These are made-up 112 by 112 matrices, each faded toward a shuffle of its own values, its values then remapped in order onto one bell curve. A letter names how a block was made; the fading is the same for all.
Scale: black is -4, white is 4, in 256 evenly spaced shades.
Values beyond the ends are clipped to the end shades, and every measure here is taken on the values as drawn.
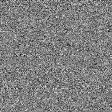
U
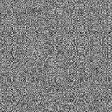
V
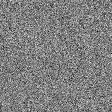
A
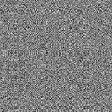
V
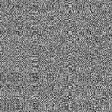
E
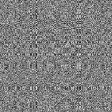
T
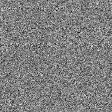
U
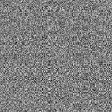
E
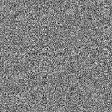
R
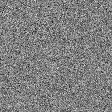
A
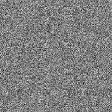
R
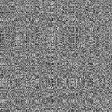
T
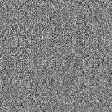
R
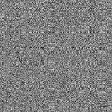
E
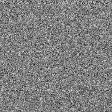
U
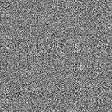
R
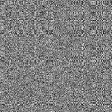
T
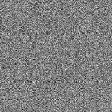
R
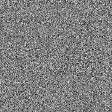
U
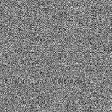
R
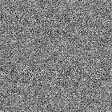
U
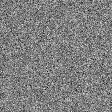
A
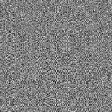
E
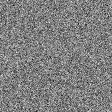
A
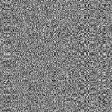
T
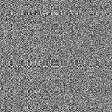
T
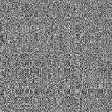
V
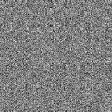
R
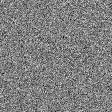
A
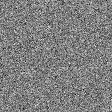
A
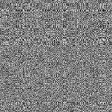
T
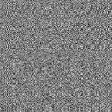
E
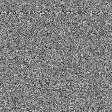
U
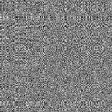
T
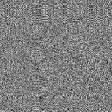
V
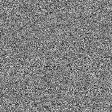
U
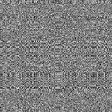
T
